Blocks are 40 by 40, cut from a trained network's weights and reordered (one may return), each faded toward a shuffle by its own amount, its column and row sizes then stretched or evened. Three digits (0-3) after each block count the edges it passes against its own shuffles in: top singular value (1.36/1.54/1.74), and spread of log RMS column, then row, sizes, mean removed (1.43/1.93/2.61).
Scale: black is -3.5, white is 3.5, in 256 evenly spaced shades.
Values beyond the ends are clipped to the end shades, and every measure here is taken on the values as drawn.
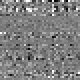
3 0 3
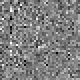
0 2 0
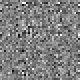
1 1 1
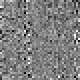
2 2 1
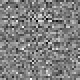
3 1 1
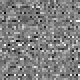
1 0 3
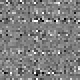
0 1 3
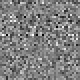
1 0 2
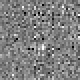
1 2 1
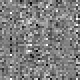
0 2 0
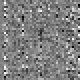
0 3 0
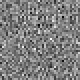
3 1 0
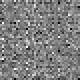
0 2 0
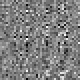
3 2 0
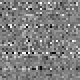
2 0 3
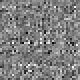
0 0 2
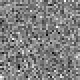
0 0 0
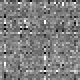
2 2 1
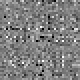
0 1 2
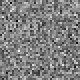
0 0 0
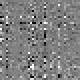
1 3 2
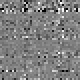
1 2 3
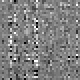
2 3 0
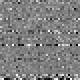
2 0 3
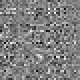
3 2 2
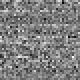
0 0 2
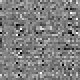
1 2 2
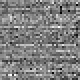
3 1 2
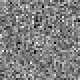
1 0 1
